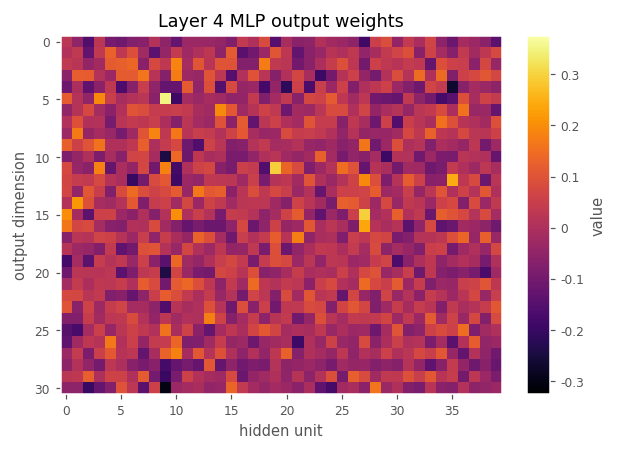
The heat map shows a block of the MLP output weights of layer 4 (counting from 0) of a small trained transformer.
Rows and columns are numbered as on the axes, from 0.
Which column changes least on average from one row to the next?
26
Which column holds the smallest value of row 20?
9
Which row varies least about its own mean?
28
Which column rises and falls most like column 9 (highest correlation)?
3
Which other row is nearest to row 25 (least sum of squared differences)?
6
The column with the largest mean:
27
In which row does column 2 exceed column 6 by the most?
12
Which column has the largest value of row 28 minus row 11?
4
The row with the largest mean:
13
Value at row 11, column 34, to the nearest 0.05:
-0.1
